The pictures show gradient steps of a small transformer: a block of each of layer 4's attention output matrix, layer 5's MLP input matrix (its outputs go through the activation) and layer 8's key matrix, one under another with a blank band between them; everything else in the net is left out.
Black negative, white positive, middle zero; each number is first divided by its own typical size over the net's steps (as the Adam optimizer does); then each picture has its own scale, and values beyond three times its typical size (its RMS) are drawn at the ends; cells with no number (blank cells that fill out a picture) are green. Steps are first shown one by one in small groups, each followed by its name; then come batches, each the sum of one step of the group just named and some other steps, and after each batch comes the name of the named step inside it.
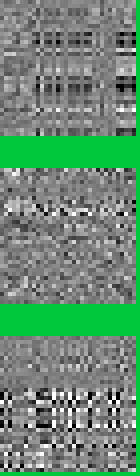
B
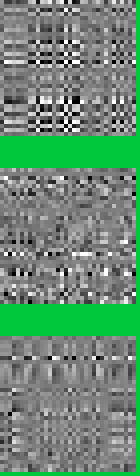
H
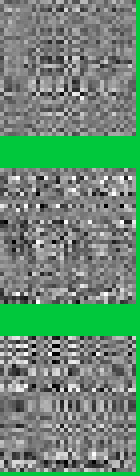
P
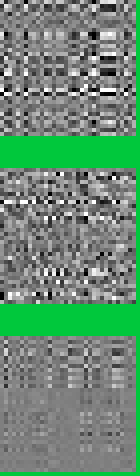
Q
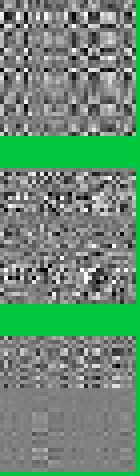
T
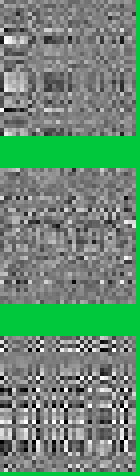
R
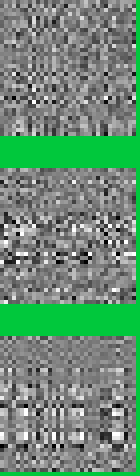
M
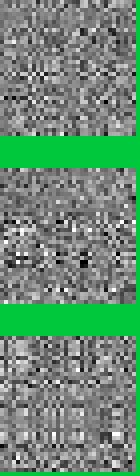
M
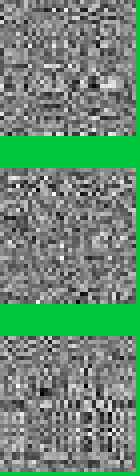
P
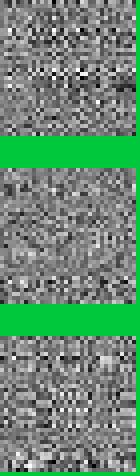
B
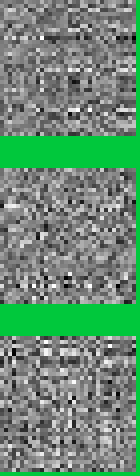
B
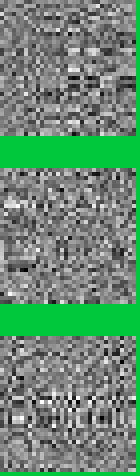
B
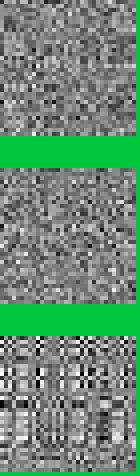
M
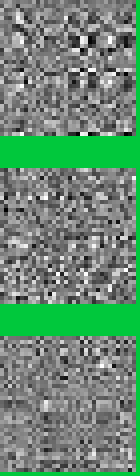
T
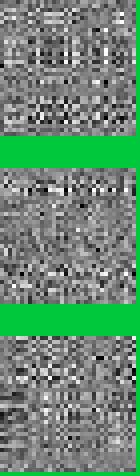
H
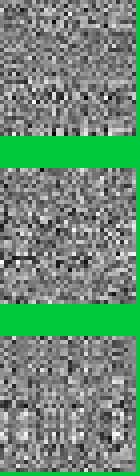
M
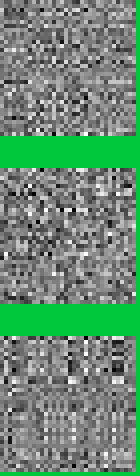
H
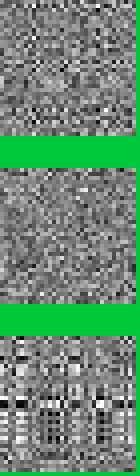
H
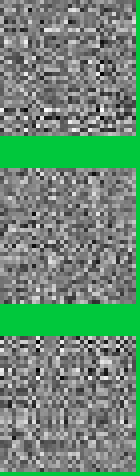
R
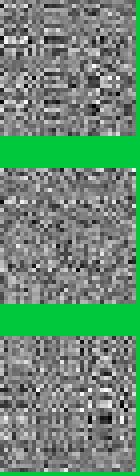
R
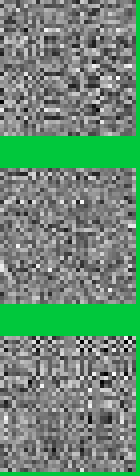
R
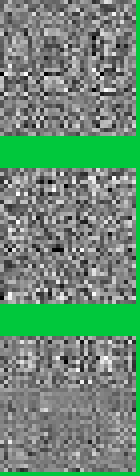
Q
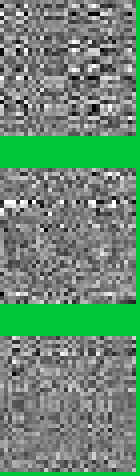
P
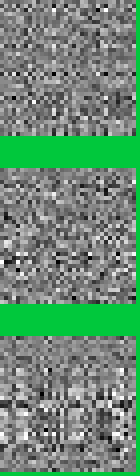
M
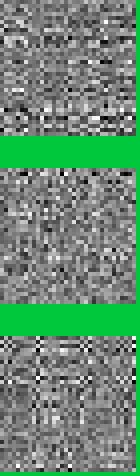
R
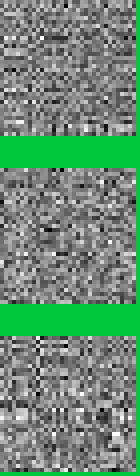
M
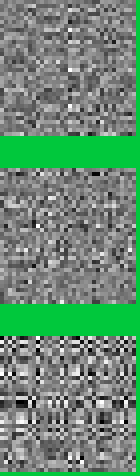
R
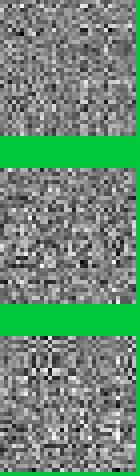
M
